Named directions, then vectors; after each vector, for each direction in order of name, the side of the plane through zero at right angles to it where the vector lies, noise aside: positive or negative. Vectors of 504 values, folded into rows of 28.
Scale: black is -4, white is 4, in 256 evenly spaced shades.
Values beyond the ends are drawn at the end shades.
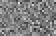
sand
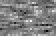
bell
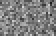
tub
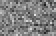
positive, positive, positive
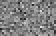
positive, negative, positive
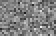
positive, negative, positive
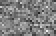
negative, negative, positive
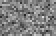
positive, positive, negative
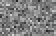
positive, positive, negative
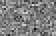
negative, positive, positive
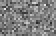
positive, negative, negative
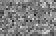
negative, negative, negative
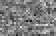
negative, negative, negative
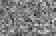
negative, negative, negative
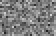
positive, positive, negative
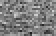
positive, positive, negative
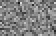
positive, negative, positive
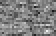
negative, negative, positive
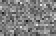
negative, negative, negative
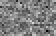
positive, positive, negative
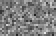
negative, negative, negative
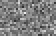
negative, positive, negative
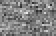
negative, positive, positive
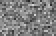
negative, positive, positive
